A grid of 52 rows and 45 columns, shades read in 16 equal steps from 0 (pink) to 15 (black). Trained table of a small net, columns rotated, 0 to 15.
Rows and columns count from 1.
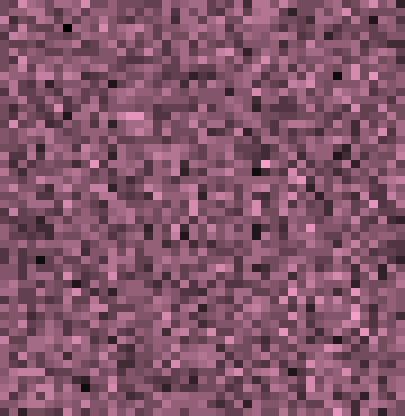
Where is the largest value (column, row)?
8, 4
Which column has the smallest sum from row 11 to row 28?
22
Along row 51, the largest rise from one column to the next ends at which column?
28
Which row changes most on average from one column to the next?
21
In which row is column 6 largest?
11
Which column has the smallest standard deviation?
31
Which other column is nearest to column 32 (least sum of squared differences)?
41
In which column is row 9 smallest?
40
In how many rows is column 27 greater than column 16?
24
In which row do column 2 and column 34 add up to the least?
16
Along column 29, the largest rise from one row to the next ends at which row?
13
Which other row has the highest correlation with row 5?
27
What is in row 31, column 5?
5
